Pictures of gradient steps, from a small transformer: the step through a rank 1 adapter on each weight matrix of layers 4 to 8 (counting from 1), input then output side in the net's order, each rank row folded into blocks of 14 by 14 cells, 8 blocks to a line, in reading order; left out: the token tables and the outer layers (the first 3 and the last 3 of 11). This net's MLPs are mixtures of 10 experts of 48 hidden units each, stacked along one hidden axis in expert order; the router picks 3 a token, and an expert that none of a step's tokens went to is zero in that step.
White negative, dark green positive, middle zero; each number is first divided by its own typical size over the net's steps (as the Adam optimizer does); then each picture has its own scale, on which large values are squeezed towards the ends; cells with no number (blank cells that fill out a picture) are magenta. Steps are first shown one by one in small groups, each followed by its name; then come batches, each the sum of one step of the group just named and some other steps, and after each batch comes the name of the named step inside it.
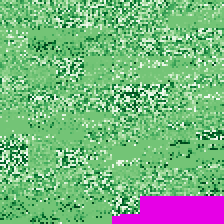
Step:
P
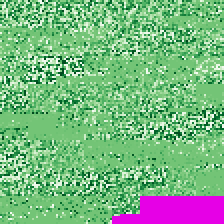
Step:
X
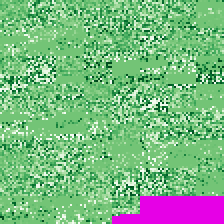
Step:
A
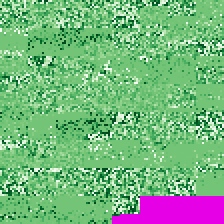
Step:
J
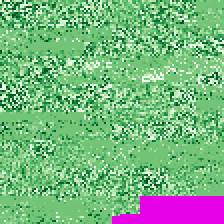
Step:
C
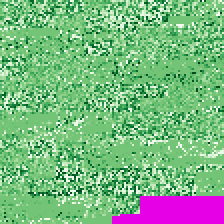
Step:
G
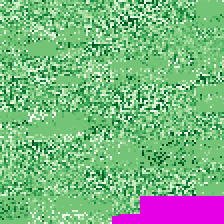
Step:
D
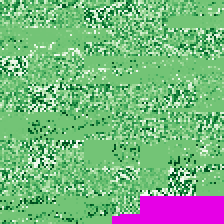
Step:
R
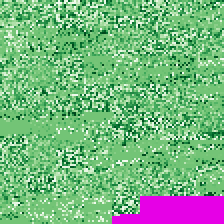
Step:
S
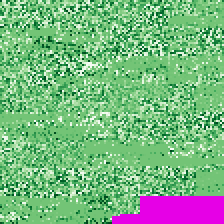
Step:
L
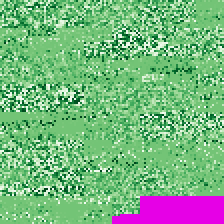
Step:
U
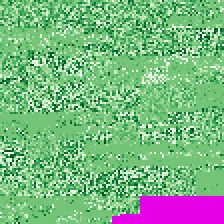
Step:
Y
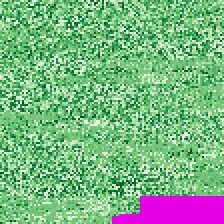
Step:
U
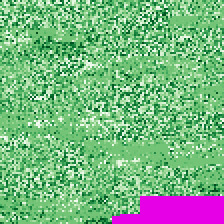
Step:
L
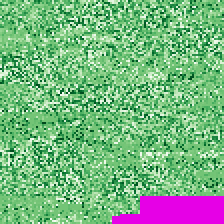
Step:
Y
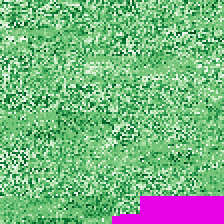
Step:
C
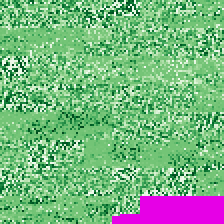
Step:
R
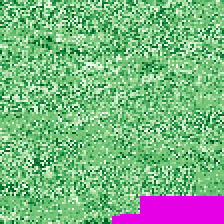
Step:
L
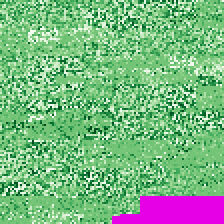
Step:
X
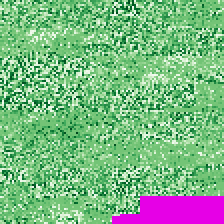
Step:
Y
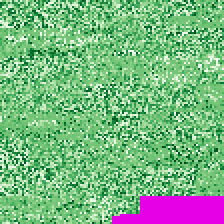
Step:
Y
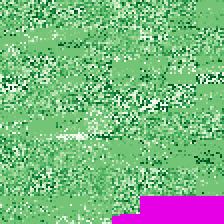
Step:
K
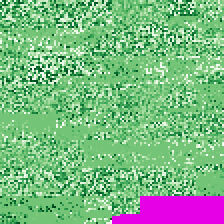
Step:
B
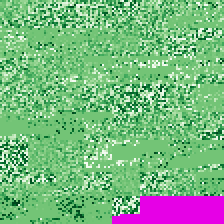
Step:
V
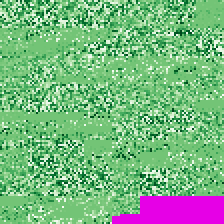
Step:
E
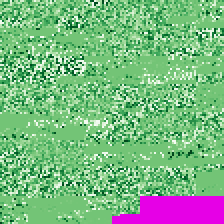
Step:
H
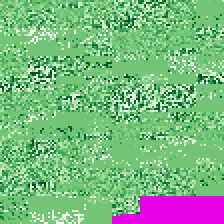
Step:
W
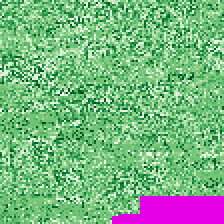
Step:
B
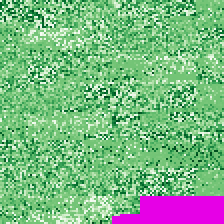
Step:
W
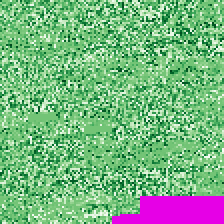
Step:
E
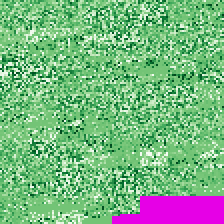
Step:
W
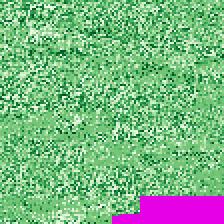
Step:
W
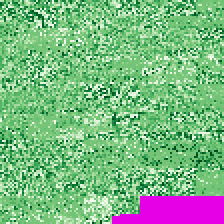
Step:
K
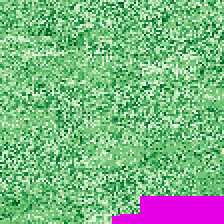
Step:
V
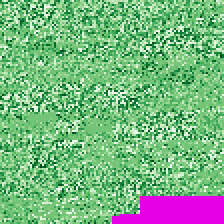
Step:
E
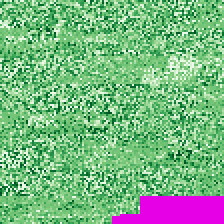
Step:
H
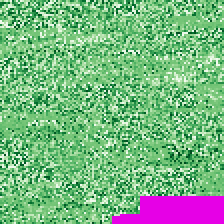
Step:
H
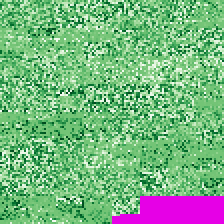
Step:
V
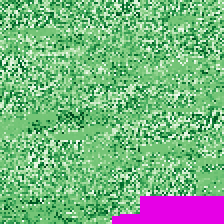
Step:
B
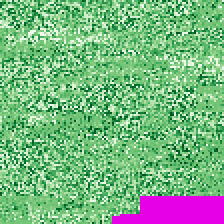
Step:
W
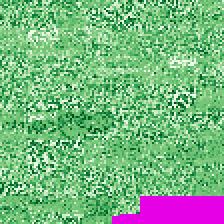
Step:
W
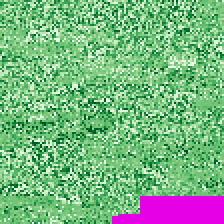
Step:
E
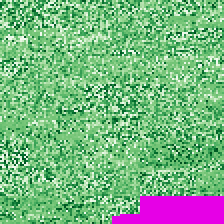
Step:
V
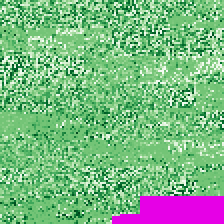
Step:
B
